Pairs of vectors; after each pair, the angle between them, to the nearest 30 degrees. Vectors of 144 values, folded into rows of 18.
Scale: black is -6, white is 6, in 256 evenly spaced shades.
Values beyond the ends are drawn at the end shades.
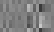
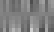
90 degrees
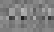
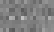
150 degrees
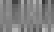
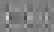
90 degrees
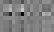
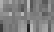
120 degrees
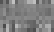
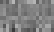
30 degrees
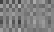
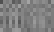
30 degrees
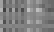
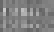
120 degrees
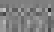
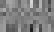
60 degrees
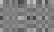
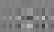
90 degrees
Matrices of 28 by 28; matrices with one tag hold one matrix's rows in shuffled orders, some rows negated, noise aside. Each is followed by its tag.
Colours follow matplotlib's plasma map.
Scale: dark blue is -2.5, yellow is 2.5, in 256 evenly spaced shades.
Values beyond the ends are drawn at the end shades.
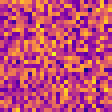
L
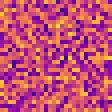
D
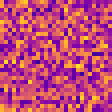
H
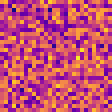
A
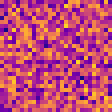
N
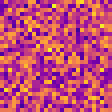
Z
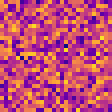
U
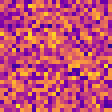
N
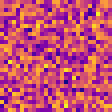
U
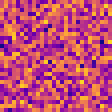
Z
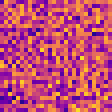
H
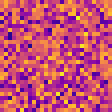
Z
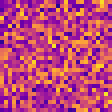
H
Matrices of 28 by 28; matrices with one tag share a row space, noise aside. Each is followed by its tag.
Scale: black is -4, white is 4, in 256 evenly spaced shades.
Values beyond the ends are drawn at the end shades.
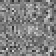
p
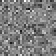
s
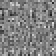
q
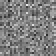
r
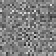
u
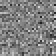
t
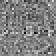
p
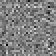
p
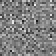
u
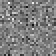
r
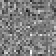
s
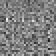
p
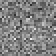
s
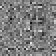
s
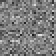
q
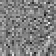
p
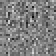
r
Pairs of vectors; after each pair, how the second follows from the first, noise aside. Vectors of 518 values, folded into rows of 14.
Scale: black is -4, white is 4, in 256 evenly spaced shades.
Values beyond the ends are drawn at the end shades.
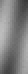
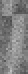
wrapped around, shrunk.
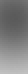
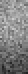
negated.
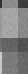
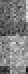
reversed.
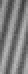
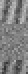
reversed, partly zeroed.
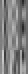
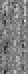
reversed, partly zeroed.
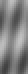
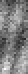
negated.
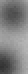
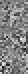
sign-scrambled.
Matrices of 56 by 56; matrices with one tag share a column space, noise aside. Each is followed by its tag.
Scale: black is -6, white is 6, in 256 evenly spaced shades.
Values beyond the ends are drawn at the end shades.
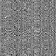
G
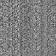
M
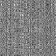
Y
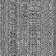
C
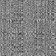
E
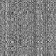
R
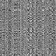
G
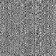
C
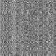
R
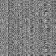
Y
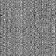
Y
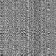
G
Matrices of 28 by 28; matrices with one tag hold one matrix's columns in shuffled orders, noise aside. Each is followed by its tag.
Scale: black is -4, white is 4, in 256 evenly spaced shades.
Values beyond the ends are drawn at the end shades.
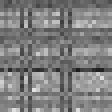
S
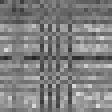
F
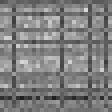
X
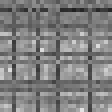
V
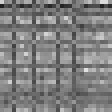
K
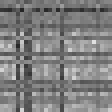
V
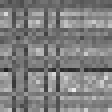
S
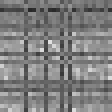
V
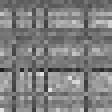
S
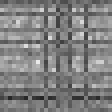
X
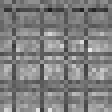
V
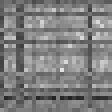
X
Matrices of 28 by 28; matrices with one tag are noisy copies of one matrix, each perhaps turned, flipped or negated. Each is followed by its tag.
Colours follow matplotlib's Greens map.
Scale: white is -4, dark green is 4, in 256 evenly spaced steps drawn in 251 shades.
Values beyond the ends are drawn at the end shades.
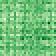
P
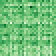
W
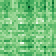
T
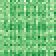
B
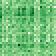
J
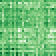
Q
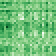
T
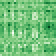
T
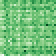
B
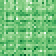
W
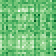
J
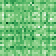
P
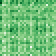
B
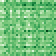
B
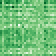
Q
